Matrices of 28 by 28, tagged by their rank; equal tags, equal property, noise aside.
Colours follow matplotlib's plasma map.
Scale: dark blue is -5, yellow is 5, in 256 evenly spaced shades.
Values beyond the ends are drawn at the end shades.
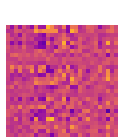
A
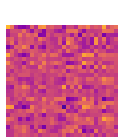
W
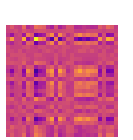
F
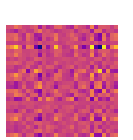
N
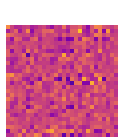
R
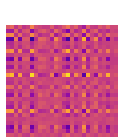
F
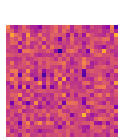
R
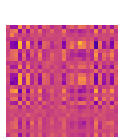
F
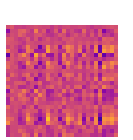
N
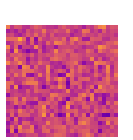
R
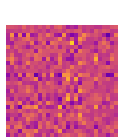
W
